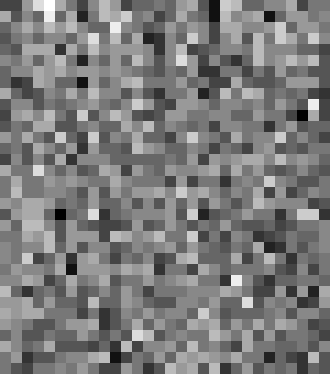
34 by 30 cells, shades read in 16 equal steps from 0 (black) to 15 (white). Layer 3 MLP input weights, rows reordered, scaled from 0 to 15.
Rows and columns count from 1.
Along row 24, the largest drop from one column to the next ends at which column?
4
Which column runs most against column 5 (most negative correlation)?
20
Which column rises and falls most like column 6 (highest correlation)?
26
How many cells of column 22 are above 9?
9
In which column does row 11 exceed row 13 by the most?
8
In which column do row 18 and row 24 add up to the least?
27
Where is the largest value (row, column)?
1, 5
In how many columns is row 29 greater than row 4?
13
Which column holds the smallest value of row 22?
24
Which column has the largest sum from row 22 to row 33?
18
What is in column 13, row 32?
4
